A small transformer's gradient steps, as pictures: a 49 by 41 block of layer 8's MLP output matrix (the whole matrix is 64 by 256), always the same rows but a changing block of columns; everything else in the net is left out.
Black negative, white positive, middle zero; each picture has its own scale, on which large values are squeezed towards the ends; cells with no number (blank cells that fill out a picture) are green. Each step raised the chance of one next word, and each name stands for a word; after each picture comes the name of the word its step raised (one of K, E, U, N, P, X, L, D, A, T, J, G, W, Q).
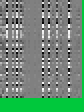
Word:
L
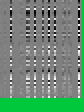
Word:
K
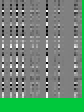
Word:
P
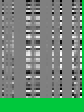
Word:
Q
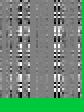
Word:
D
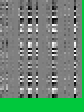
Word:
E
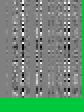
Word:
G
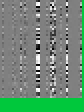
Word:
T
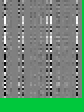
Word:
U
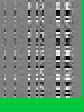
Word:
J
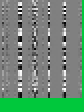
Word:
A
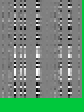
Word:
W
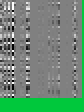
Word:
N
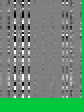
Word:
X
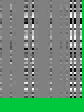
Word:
L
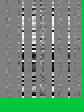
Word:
U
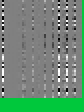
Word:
W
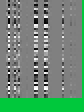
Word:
L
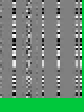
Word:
Q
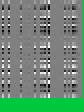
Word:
P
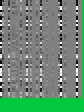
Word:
W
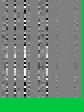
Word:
W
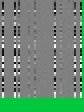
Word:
P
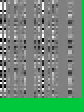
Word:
N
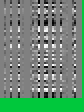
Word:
D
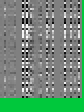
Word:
L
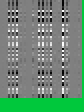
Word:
E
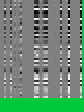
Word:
K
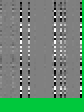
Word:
E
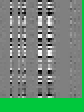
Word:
Q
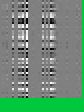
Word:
L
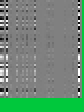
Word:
W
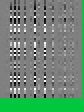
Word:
E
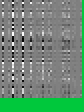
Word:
G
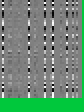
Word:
X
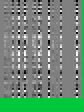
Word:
Q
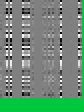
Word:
Q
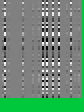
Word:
G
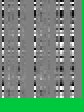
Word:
X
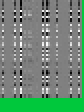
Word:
E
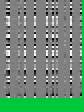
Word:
Q
